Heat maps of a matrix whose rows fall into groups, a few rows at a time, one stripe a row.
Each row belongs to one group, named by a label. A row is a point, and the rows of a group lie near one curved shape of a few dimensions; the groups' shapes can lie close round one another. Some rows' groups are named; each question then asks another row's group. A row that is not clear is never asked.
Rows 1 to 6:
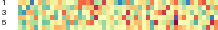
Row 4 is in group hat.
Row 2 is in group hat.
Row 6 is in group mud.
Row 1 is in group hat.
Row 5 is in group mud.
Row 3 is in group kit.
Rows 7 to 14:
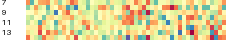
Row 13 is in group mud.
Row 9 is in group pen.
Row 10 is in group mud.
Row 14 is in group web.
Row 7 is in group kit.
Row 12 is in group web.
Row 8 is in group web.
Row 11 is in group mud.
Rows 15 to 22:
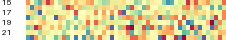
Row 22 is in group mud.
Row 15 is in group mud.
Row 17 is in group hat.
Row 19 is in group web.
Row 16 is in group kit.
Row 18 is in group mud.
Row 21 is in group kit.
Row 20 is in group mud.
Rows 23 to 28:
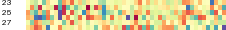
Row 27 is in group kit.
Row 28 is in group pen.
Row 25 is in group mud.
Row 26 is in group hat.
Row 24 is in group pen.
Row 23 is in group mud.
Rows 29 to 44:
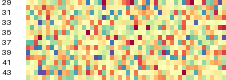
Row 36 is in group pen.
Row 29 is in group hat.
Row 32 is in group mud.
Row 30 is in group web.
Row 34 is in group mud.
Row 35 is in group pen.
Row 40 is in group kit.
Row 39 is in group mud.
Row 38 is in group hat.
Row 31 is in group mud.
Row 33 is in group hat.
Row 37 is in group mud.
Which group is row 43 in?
hat
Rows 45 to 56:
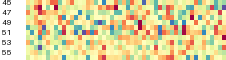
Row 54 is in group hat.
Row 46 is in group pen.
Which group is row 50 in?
mud
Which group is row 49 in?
kit
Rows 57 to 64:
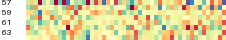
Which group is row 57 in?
pen
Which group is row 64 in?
kit
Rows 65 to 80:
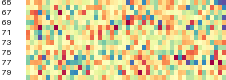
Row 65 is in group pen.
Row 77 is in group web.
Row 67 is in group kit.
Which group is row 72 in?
hat
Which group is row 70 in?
pen
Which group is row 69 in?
mud
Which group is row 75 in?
mud
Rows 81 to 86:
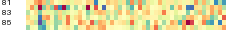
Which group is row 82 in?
pen
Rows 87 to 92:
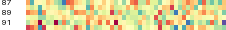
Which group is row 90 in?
hat
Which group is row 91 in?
pen
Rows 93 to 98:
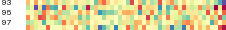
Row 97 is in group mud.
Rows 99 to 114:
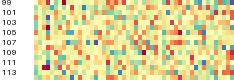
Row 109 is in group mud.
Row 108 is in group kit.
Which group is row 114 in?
kit
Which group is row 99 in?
pen
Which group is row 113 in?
mud
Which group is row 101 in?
mud
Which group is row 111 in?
hat
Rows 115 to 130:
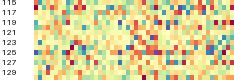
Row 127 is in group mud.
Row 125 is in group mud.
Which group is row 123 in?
kit
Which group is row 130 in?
mud
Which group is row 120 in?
mud
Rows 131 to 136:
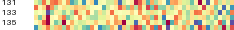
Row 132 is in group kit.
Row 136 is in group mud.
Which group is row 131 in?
mud
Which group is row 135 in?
pen
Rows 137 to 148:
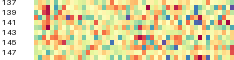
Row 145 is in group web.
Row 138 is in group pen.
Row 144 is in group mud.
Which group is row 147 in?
mud
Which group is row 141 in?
web
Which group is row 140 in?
mud
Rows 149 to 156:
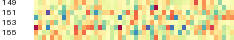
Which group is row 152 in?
mud
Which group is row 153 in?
kit
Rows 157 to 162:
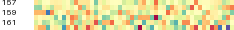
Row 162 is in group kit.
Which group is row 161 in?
hat
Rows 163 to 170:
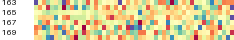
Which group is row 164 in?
pen
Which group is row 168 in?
hat
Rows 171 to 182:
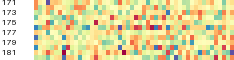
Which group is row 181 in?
pen
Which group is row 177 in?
hat
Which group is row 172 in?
kit
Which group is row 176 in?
mud
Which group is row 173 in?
mud
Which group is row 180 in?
mud
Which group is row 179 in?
kit
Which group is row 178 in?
mud
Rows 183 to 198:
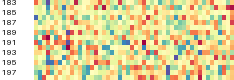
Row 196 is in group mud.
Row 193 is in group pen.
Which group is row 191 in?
mud
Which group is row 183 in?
hat
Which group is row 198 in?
mud
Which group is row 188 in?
kit
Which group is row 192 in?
kit
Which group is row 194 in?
mud
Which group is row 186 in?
mud
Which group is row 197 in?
mud
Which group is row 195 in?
hat
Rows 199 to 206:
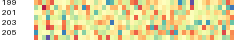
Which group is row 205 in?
mud
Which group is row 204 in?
kit
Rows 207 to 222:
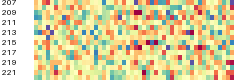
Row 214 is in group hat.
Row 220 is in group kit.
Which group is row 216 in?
mud
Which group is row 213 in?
mud
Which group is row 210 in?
mud
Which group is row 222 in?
mud
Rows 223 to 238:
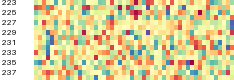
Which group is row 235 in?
mud
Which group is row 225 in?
mud
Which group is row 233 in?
hat
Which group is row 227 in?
kit
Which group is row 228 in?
kit
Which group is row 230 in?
hat
